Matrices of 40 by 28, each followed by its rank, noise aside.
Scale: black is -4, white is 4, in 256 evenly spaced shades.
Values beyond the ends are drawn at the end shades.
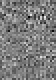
five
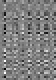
two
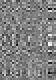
two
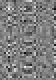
three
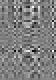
two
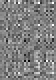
three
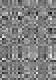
two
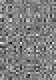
four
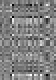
two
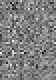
five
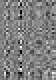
two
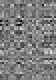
three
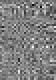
four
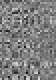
four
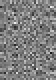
five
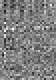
four
